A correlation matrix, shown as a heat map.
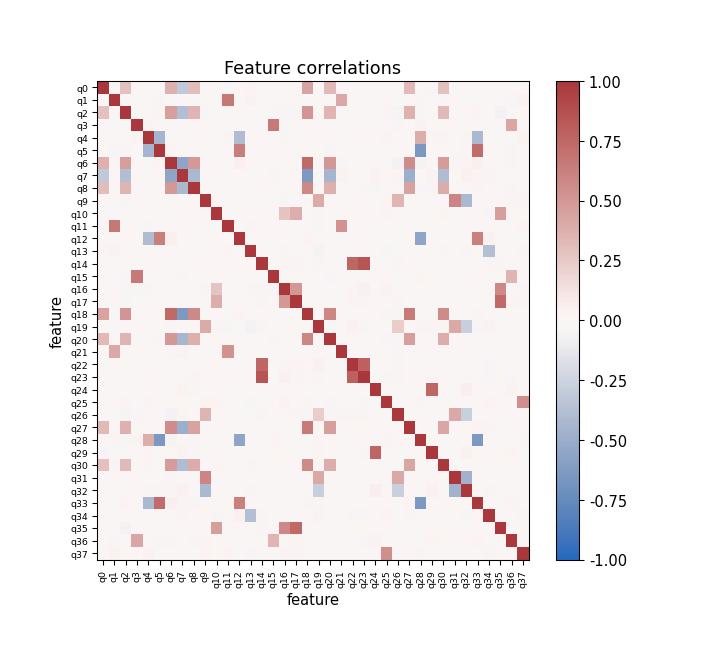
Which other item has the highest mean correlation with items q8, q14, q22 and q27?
q23
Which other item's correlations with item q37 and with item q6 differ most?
q18
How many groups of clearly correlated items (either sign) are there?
10
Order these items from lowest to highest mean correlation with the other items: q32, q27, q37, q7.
q7, q32, q37, q27
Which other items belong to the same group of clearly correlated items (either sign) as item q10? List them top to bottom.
q16, q17, q35
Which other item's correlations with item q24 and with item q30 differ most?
q29
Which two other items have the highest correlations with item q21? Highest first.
q11, q1
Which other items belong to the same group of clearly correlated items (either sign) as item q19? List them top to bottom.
q9, q26, q31, q32
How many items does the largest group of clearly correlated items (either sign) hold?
9
